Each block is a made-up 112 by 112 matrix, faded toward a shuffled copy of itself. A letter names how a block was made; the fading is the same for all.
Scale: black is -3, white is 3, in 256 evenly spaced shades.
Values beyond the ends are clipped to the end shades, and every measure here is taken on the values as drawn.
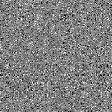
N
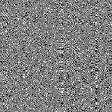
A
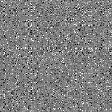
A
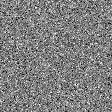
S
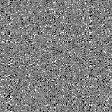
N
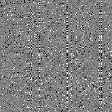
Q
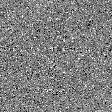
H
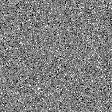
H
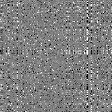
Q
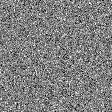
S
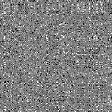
A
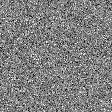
S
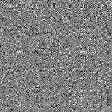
N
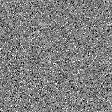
H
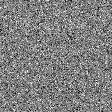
S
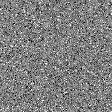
H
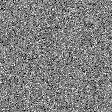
S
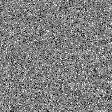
H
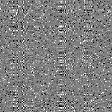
Q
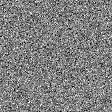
S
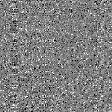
N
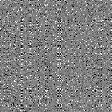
Q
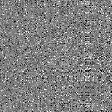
N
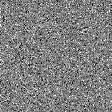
H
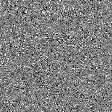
H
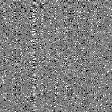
A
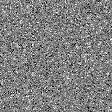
H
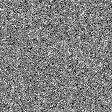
S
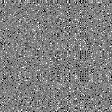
A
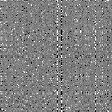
Q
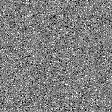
H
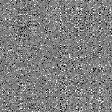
A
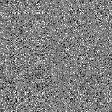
N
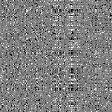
Q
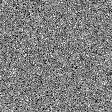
S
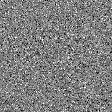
H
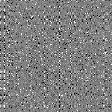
Q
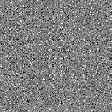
N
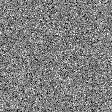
S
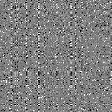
Q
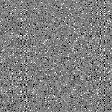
A
